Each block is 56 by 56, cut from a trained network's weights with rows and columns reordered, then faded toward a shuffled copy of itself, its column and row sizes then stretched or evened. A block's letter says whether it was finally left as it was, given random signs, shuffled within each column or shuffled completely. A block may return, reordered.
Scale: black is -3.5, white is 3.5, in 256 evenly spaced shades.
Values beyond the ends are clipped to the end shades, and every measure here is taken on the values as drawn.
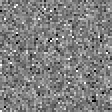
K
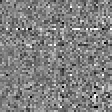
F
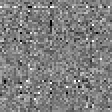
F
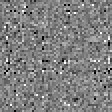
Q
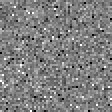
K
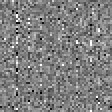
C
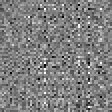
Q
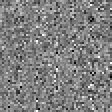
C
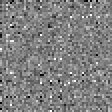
F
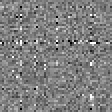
Q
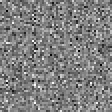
C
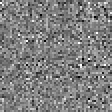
F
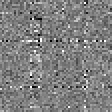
Q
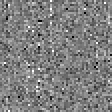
C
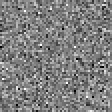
C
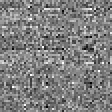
Q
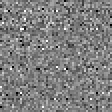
F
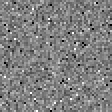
K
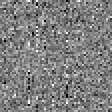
C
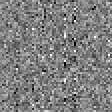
C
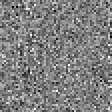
C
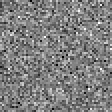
K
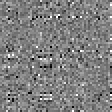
Q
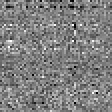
Q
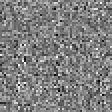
Q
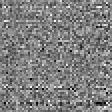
Q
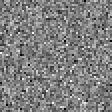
K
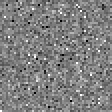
K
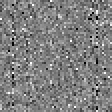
C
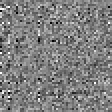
F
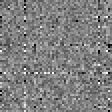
F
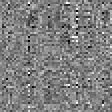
Q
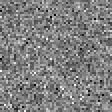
K
